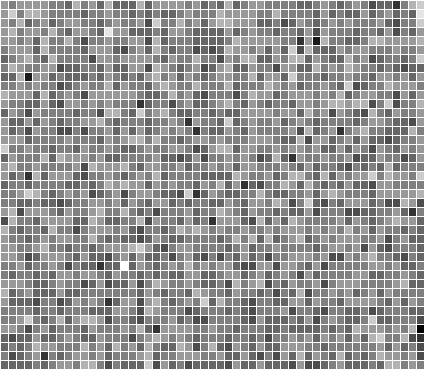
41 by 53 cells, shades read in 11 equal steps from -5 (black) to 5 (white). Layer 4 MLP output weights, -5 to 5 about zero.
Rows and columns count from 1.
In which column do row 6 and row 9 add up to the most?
37
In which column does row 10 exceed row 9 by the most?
4
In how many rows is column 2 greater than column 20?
11
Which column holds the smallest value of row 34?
14
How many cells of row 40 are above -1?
36
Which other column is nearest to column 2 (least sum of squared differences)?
6
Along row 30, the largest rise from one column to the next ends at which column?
16
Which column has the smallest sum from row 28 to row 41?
53
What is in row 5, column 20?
2
